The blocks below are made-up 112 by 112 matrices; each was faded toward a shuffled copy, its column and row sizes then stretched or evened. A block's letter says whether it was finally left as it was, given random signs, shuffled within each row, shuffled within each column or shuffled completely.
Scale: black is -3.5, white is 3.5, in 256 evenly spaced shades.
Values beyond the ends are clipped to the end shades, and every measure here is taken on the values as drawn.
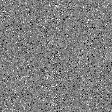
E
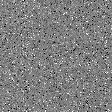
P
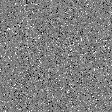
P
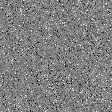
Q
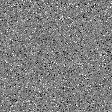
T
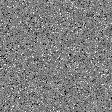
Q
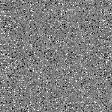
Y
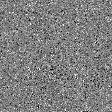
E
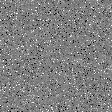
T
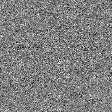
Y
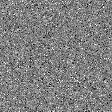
T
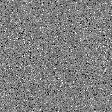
P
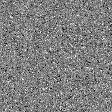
T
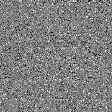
Y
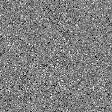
Y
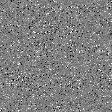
E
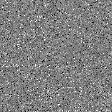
E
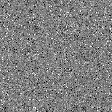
Y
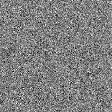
Y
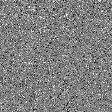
E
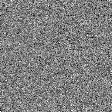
E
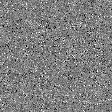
E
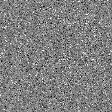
E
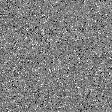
T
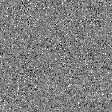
Y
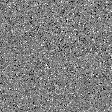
T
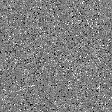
E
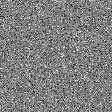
E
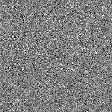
Y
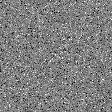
Q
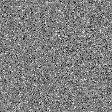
E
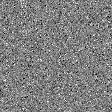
P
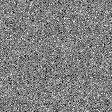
T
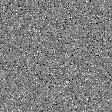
T
